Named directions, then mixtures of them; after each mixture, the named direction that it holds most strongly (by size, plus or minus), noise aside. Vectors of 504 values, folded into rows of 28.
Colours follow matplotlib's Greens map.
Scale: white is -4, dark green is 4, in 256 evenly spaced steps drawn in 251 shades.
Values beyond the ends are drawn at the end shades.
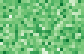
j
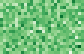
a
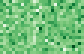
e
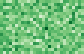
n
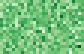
a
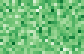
e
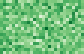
n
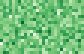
j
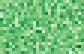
a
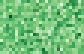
j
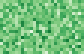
a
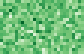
j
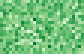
n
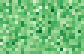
e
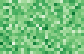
n
